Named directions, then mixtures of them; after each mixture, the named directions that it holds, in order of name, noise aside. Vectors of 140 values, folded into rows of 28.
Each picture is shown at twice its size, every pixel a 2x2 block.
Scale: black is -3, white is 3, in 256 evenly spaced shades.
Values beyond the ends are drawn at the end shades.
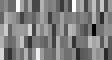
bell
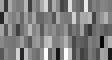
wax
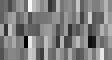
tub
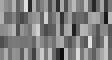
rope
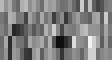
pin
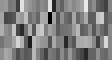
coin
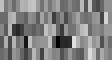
pin, tub.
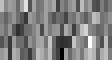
pin, rope.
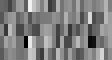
tub.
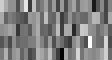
pin, rope.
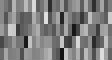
rope, tub.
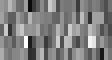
tub.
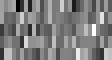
bell, tub.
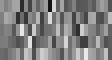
coin, rope.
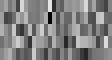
coin.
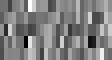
tub.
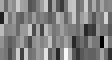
bell, wax.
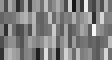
bell, wax.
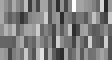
bell, rope.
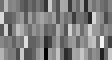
tub, wax.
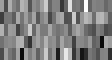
coin, wax.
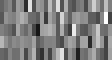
rope.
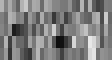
pin.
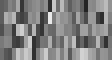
coin.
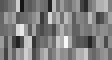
coin, pin.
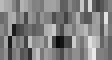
pin.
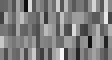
rope.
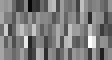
tub.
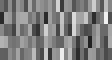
rope, wax.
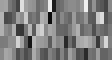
coin.
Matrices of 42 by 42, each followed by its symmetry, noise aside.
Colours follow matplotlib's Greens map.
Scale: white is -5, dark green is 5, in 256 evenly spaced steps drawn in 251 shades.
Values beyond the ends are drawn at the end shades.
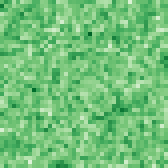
symmetric.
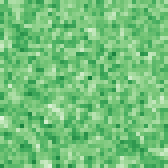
symmetric across the other diagonal.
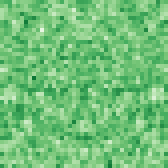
mirrored left to right.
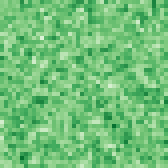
no symmetry.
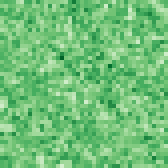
symmetric across the other diagonal.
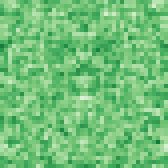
mirrored left to right.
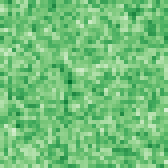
antisymmetric.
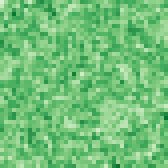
symmetric.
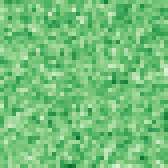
antisymmetric.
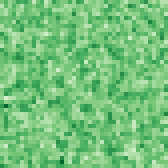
symmetric across the other diagonal.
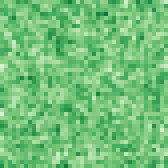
antisymmetric.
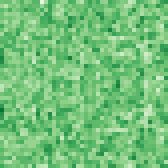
mirrored top to bottom.
